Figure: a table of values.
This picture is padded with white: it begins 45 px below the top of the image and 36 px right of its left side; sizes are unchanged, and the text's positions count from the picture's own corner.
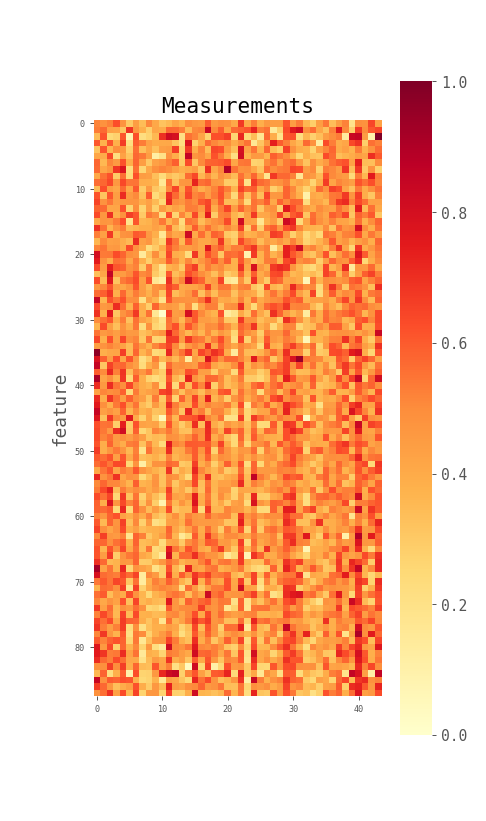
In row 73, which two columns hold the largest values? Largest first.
39, 11
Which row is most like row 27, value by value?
37
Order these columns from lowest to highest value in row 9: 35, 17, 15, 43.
43, 17, 35, 15
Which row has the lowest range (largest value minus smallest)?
75
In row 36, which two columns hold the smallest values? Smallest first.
14, 7
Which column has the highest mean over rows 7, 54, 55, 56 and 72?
17
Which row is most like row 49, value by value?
12
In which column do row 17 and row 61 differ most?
34
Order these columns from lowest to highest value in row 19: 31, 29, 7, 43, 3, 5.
7, 3, 43, 5, 29, 31
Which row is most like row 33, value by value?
11
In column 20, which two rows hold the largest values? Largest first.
7, 84
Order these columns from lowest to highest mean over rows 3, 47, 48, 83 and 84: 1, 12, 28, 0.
28, 12, 1, 0
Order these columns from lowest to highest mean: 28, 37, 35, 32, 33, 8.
32, 8, 33, 28, 35, 37
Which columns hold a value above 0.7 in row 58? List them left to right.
2, 15, 24
